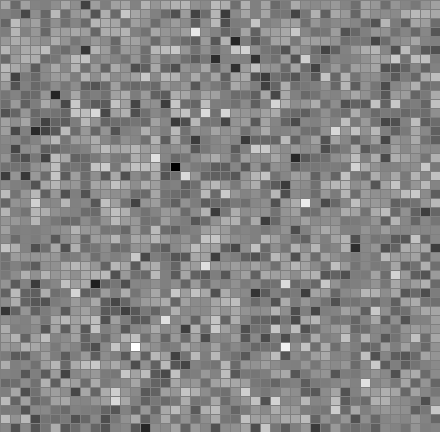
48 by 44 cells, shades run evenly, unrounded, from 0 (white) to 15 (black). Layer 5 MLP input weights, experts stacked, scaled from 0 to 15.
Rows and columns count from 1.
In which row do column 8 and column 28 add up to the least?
12
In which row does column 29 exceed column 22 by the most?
21
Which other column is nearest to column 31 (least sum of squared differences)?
3
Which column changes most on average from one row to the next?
18
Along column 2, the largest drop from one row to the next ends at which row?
33
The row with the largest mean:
48
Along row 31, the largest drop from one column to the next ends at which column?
40
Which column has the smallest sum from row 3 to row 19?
16
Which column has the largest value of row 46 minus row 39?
14
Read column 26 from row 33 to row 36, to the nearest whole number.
12 9 7 9
